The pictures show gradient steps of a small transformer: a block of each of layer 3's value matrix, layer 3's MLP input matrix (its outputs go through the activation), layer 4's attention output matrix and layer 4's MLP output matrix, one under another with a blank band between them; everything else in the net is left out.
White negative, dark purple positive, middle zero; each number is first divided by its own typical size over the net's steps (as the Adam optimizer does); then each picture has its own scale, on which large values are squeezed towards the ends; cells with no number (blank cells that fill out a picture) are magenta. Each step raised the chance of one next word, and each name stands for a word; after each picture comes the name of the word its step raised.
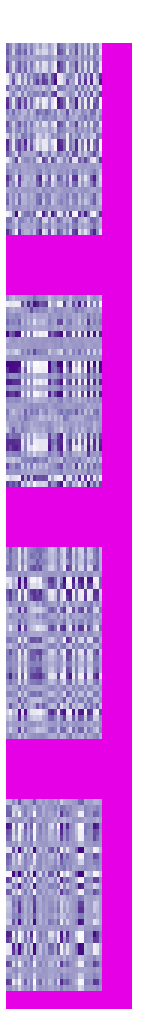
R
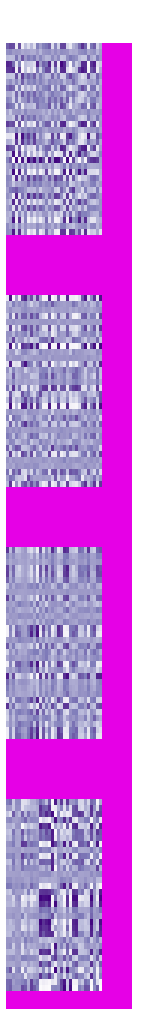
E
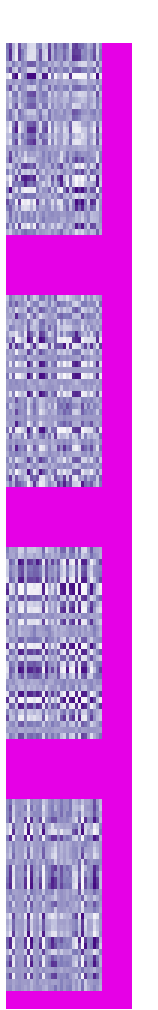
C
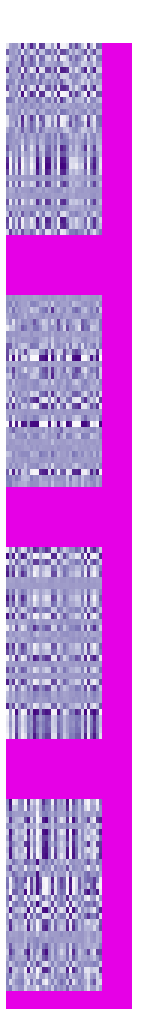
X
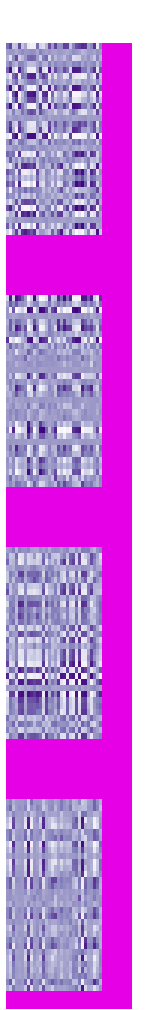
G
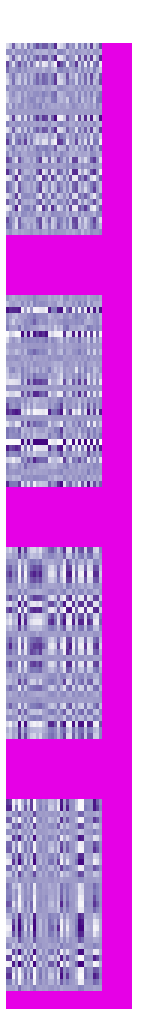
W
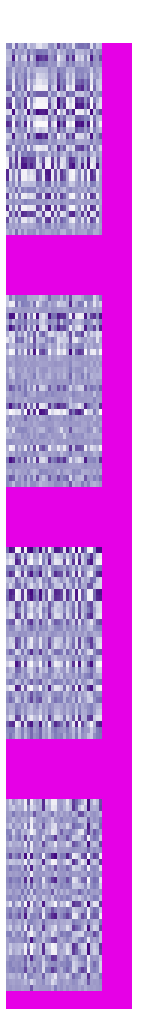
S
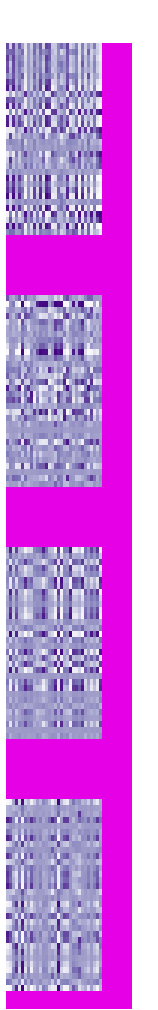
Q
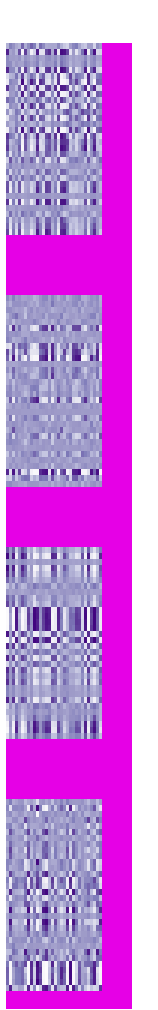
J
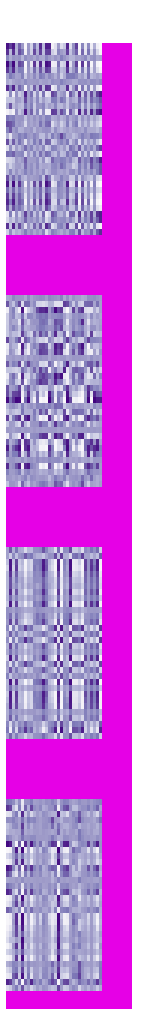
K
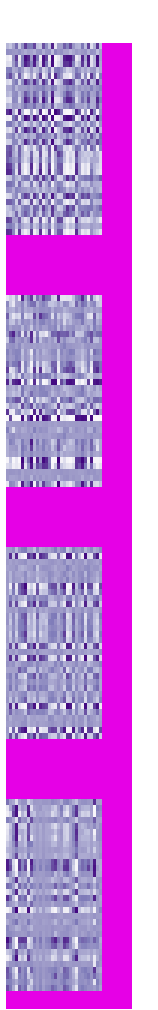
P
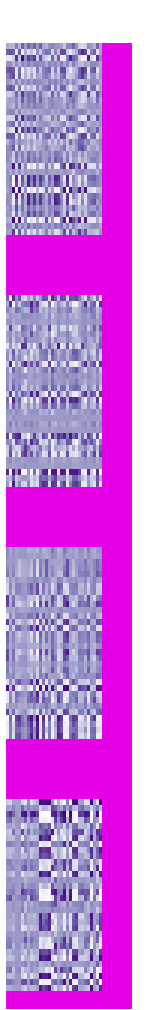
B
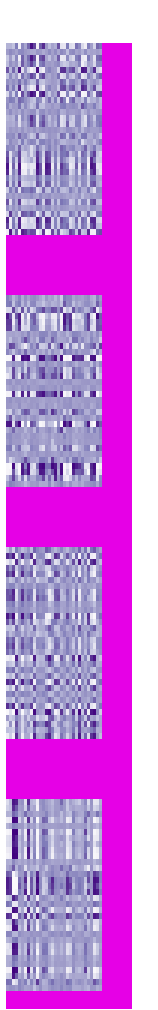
X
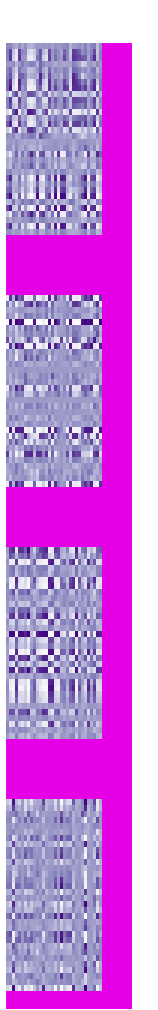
Q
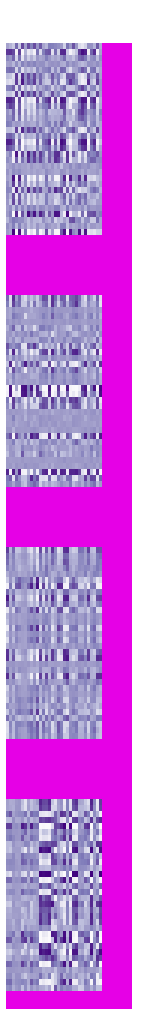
R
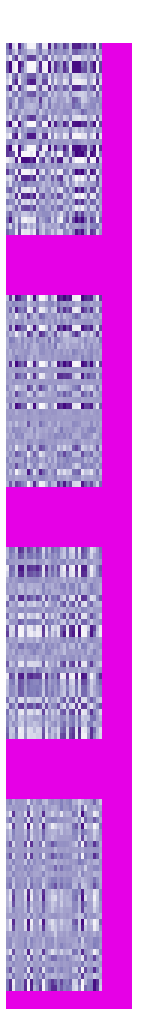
E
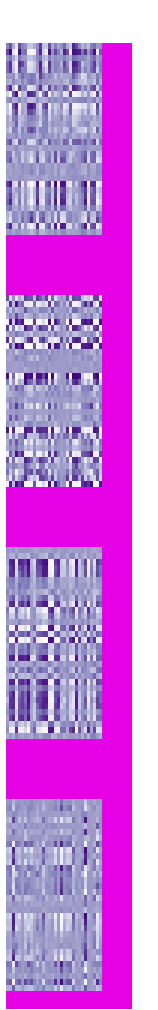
K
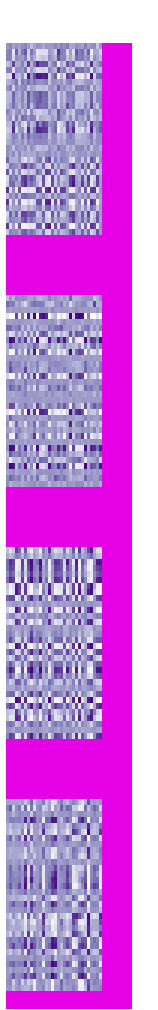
C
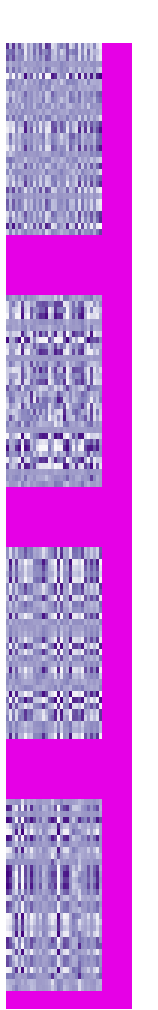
C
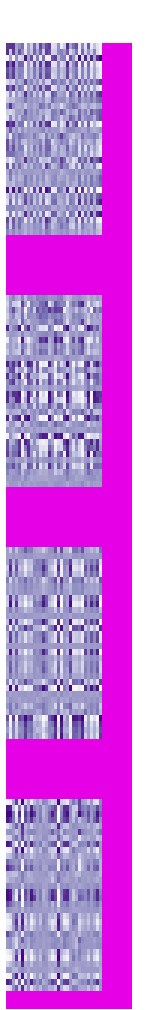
B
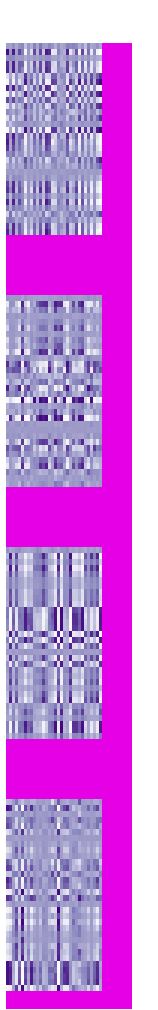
J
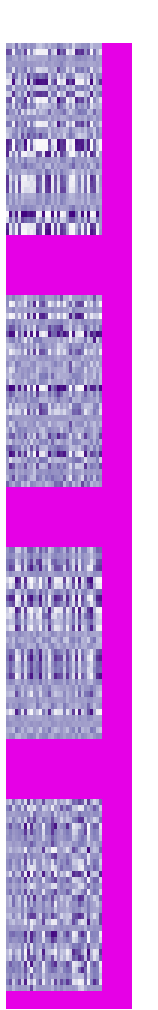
R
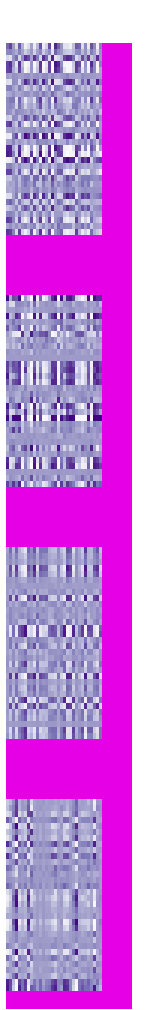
E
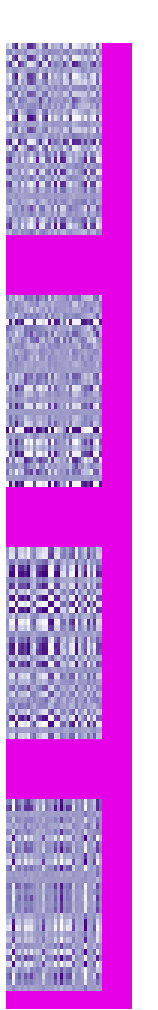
W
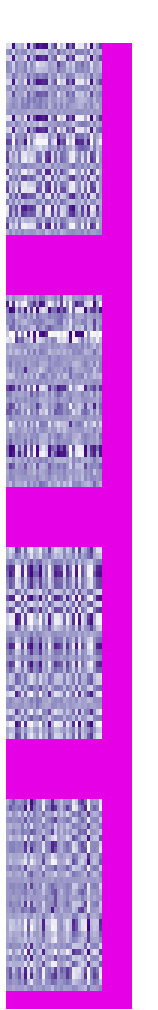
W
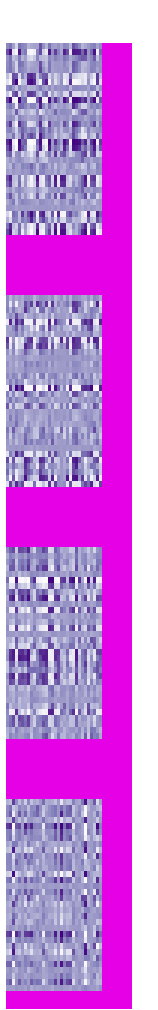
R
